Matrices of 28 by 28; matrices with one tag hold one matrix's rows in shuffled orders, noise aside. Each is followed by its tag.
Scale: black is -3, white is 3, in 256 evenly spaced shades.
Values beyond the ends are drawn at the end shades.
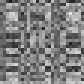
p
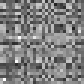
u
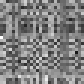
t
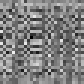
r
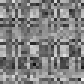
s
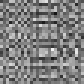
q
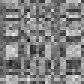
p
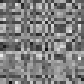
u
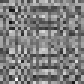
q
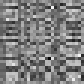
p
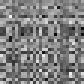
t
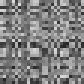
s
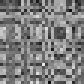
u
